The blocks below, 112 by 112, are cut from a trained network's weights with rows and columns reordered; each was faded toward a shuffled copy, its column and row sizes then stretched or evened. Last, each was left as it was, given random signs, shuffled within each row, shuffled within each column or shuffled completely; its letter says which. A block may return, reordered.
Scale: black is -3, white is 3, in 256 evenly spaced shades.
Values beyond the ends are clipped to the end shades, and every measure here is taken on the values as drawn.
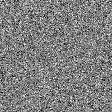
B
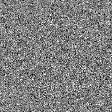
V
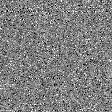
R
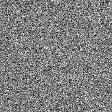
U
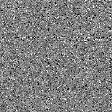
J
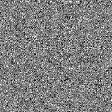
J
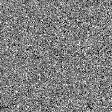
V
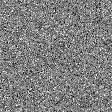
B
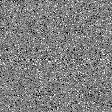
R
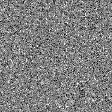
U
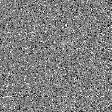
V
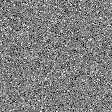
B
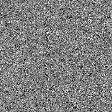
V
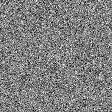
B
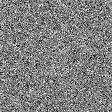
B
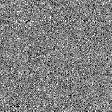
J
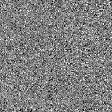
J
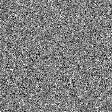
V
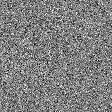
B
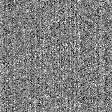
U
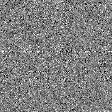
V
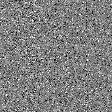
U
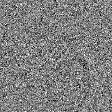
V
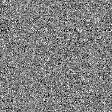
V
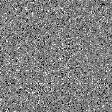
J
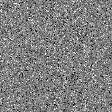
U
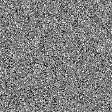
U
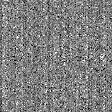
J
